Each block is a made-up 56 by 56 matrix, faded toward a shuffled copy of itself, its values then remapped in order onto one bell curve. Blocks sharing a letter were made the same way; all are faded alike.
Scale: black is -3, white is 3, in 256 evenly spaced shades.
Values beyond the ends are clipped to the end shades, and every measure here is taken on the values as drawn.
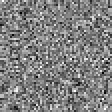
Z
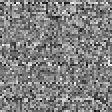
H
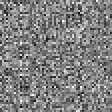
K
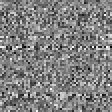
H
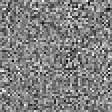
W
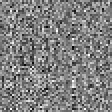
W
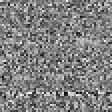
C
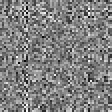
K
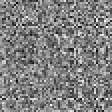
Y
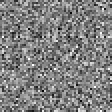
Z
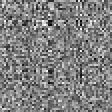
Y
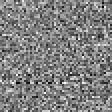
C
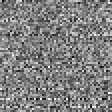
H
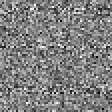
H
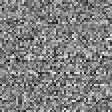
C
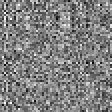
Y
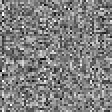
W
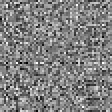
Y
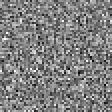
Z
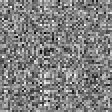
Y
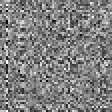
K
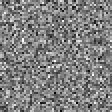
Z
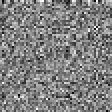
Y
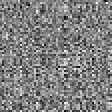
K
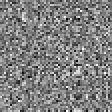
Y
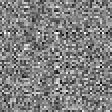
Y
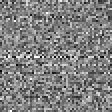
H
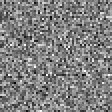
C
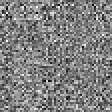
Y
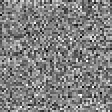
Z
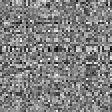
K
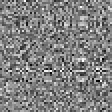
Y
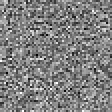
Z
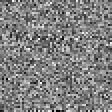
C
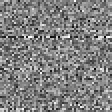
H
